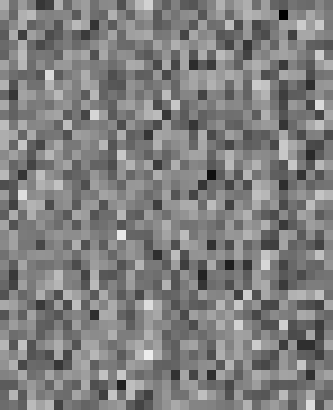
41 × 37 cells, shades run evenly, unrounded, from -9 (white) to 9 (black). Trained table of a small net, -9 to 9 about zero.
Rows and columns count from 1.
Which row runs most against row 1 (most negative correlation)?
41
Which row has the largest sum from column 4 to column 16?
5
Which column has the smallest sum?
3
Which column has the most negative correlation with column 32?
30
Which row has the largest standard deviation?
31
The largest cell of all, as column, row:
32, 2
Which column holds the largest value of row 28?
23
